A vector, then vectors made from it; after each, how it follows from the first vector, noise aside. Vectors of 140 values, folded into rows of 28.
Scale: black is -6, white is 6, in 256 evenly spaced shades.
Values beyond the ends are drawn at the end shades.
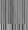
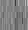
reversed, partly zeroed.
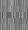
wrapped around, negated, shrunk.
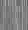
reversed, negated, shrunk.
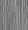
reversed, negated, shrunk.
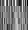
reversed, negated, scaled up.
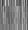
reversed, negated.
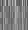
reversed, negated.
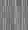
reversed, negated, shrunk.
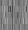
wrapped around, partly zeroed.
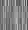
reversed, negated.
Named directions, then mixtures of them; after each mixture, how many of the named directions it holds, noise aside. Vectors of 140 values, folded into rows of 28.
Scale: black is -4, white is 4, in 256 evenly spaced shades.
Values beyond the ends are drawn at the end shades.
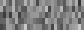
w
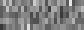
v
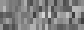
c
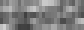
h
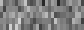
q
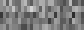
four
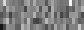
two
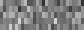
one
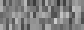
three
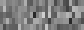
one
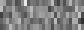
three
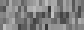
four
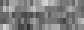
one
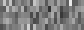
one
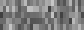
four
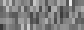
one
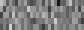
two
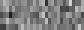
three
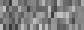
three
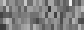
four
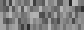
two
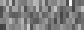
one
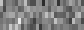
one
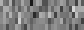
four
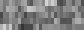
two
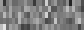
four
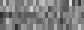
four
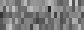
four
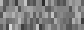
one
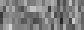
four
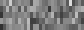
two
